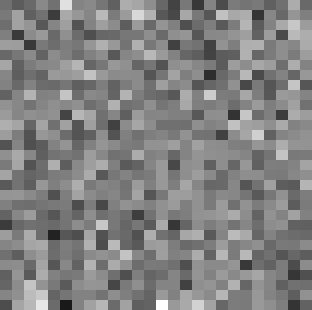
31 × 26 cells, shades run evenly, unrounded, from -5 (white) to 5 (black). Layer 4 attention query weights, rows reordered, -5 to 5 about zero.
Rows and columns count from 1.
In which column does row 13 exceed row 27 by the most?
10
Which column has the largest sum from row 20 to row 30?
5
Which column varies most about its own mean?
25
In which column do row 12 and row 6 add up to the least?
21
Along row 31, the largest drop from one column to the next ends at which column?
14
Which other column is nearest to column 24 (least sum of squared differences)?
2
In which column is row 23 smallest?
9
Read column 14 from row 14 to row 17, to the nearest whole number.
0 -1 0 -1
